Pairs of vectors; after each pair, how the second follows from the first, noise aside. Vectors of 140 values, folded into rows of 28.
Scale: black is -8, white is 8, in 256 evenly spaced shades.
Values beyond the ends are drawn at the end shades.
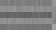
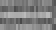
negated, scaled up.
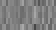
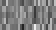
negated, scaled up.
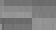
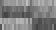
negated, scaled up.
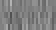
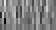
wrapped around, negated, scaled up.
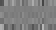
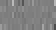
reversed, partly zeroed.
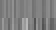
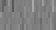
reversed, partly zeroed.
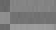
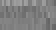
reversed, partly zeroed.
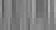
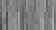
reversed, negated.
